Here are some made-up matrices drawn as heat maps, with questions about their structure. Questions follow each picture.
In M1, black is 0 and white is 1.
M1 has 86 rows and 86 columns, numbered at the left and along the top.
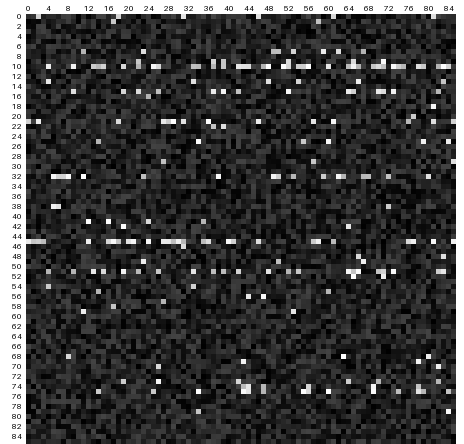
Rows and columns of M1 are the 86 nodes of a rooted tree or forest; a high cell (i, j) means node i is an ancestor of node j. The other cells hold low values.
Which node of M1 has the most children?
45
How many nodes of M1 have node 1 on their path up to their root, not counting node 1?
2
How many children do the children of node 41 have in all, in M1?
1
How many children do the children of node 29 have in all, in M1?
1
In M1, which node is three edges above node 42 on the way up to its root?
51
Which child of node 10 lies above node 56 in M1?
75
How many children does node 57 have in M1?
1
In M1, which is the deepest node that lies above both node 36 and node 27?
21
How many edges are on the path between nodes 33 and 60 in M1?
8
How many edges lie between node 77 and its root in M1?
2
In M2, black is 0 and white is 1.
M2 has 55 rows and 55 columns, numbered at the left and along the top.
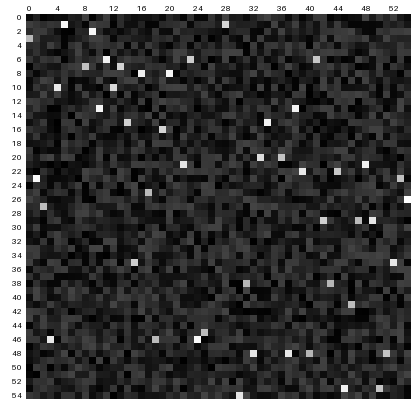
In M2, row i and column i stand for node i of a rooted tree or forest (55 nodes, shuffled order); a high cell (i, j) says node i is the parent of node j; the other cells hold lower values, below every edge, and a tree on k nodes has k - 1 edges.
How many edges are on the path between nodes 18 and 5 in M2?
6
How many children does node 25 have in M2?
1
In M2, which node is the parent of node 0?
3
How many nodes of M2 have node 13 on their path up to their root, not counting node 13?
6
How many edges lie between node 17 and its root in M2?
5
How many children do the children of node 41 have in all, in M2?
3
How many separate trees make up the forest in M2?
7
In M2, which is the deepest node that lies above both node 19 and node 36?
8
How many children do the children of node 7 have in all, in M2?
4
